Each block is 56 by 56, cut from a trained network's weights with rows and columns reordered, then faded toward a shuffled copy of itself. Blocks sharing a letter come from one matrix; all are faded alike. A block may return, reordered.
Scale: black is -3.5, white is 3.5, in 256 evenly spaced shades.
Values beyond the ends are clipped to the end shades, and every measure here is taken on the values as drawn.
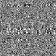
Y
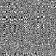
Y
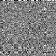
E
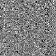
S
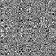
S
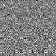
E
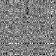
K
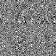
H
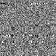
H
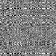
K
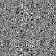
S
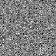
H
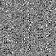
S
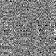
H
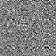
Y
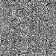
H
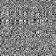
K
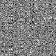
H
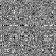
E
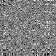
S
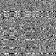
K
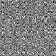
S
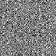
S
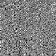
S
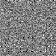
H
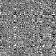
Y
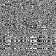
K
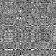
K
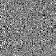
S
